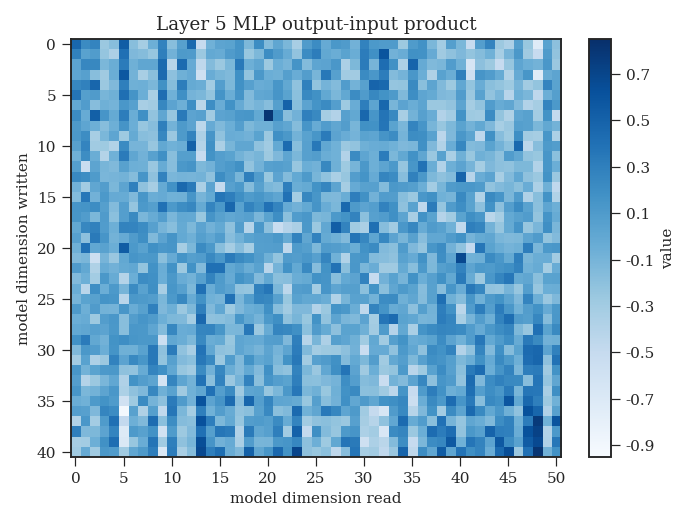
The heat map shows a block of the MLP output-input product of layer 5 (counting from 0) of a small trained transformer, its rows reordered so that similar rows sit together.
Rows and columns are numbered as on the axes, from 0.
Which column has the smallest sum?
35
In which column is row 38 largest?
48
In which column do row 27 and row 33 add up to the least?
9
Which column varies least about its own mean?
19
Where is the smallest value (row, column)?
36, 5
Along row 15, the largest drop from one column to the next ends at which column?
23
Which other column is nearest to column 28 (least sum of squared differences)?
37
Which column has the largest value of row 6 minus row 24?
22
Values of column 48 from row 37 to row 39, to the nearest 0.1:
0.8 0.7 0.7
